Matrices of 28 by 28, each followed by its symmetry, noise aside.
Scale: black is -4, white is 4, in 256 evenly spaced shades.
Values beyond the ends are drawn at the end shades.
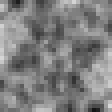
same after a half turn.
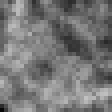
symmetric across the other diagonal.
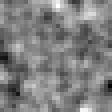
antisymmetric.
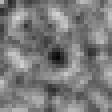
symmetric.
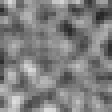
antisymmetric.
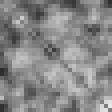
symmetric.
